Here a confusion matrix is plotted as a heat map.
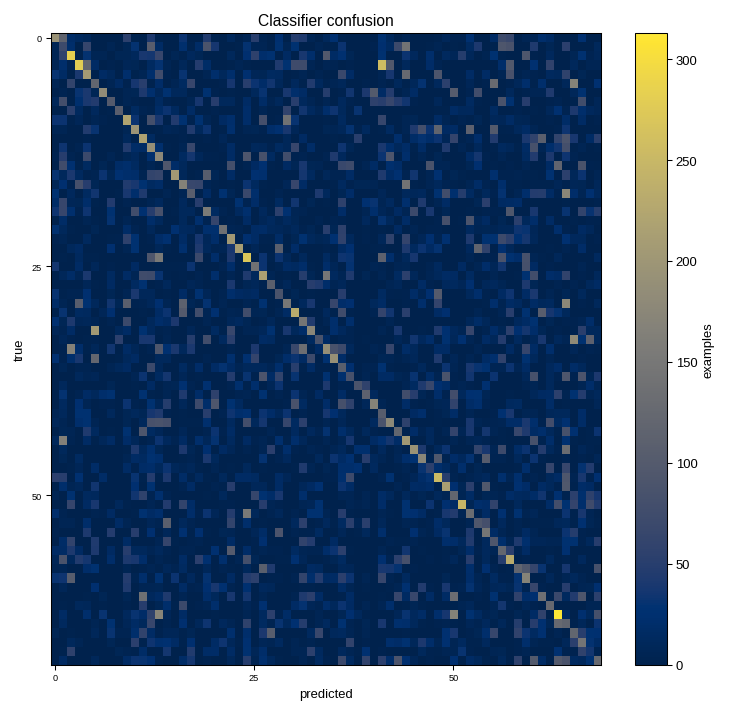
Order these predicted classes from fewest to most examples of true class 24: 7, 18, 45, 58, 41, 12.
7, 58, 45, 18, 12, 41
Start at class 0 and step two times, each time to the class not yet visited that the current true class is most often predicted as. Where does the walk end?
44
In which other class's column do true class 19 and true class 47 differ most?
57
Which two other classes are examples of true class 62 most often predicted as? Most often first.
16, 11
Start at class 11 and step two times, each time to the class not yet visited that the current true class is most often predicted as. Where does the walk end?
50
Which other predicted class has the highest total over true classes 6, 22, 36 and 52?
24
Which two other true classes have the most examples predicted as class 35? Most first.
34, 29
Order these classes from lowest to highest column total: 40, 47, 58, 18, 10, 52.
40, 47, 18, 58, 10, 52
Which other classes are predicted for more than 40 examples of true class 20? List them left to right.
49, 52, 58
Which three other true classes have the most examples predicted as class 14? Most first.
53, 42, 55
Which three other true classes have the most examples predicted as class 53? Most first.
23, 6, 45
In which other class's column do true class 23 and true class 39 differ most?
28
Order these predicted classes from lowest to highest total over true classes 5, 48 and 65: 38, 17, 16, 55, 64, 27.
38, 16, 17, 64, 27, 55
